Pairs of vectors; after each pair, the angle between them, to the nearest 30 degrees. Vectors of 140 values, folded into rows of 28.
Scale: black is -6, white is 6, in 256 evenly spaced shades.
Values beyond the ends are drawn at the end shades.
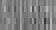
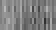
30 degrees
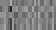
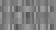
90 degrees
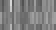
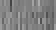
120 degrees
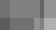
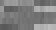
60 degrees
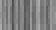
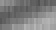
90 degrees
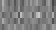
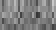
150 degrees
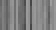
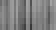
30 degrees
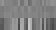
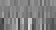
30 degrees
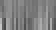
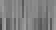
150 degrees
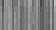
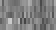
60 degrees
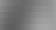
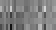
60 degrees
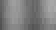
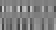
90 degrees
